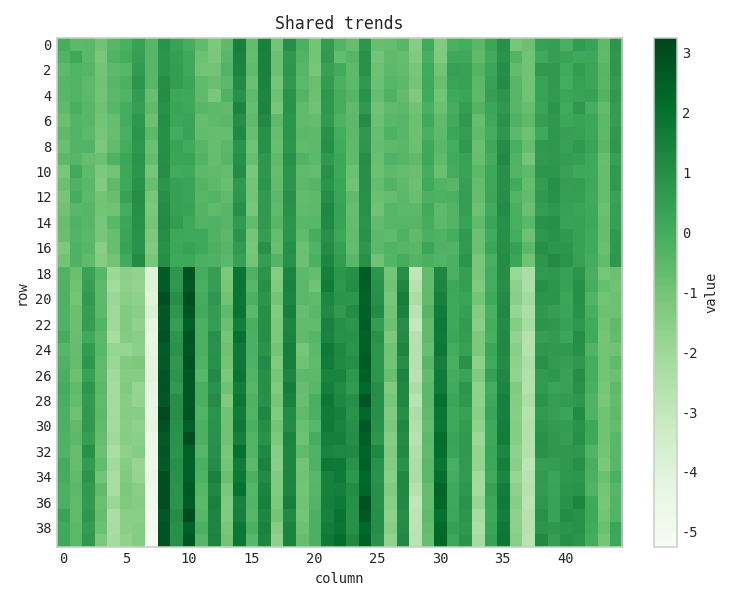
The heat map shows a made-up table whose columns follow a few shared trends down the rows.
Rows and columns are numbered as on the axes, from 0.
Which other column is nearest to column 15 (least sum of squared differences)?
0
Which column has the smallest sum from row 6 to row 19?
7
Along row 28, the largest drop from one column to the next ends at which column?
28
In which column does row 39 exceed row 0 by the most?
30
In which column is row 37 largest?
10
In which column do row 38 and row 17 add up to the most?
8
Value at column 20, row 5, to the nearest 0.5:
-1
